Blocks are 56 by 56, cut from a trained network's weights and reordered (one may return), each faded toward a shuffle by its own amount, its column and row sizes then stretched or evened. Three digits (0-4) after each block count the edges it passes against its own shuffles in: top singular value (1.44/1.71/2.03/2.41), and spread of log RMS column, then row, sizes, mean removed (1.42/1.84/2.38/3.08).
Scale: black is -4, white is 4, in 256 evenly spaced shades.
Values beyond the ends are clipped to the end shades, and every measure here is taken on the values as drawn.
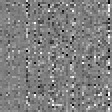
1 4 1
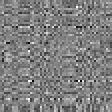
4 2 4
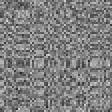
4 1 1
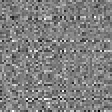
4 2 3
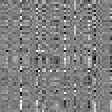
4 4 2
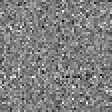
0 1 1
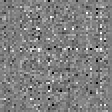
0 3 2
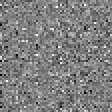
1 2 2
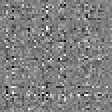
2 3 3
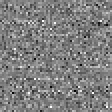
1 0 3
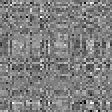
4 2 3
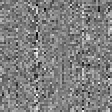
0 4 0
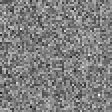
0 1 0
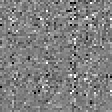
2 2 2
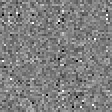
1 1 1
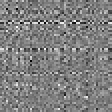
4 1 3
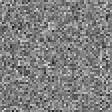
2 2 0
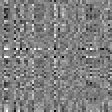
4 3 2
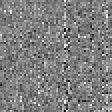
2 3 0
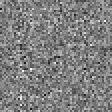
0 2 2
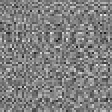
4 0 3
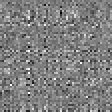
3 1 3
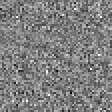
0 0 2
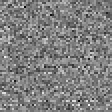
0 0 3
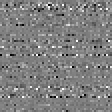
0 0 4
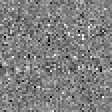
1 1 2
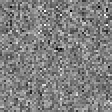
0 1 1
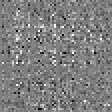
1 3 3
